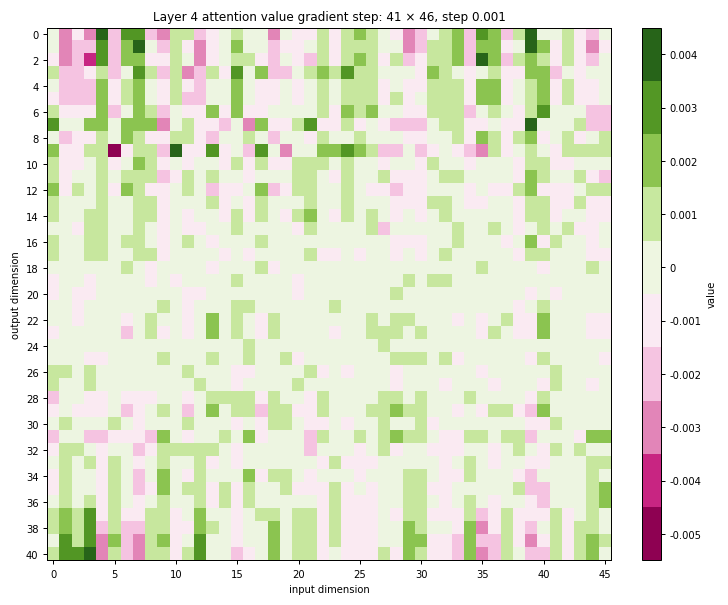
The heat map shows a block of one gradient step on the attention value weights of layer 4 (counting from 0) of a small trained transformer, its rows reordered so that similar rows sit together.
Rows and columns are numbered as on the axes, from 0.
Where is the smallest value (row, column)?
9, 5
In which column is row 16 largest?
39
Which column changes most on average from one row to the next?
13
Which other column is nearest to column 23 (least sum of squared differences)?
45
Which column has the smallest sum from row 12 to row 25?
38
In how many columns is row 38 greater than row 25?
18
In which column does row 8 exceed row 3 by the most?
11
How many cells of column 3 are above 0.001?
5
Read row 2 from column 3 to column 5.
-0.004 0.003 -0.002
